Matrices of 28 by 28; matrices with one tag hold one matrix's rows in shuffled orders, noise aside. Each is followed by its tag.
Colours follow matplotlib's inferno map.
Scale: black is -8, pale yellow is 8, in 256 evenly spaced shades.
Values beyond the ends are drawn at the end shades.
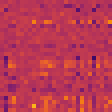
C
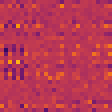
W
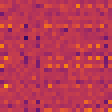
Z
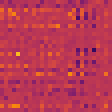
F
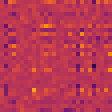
C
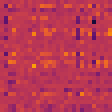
C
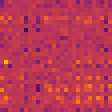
Z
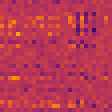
F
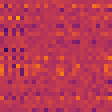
W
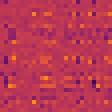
C
